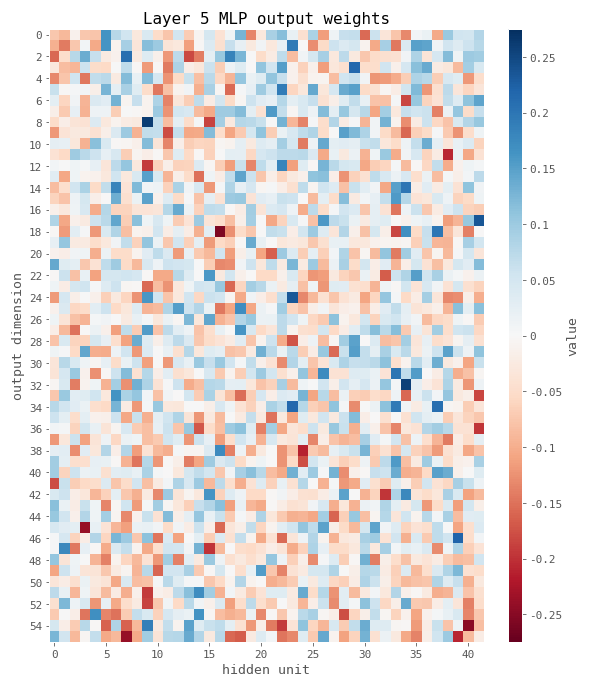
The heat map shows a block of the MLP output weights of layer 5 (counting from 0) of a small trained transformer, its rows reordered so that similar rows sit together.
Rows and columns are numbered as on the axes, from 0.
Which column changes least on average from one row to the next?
35
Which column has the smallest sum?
17
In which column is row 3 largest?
29
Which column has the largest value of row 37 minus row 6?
11
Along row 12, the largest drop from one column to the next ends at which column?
23
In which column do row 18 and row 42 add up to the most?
34
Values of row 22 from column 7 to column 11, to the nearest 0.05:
0.05 0.05 0 -0.1 -0.1
